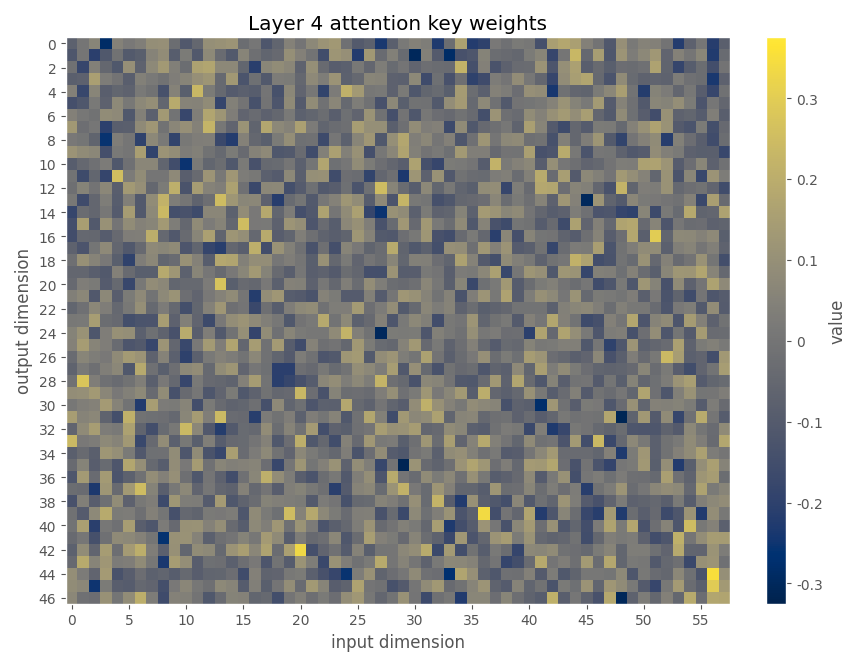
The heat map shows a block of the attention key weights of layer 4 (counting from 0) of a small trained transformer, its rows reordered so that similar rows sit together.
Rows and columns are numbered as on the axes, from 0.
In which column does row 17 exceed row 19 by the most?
38
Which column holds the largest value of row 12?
27
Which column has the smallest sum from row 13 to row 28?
47
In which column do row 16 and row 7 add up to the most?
51
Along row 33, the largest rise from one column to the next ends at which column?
46
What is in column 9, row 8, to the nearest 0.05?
-0.2
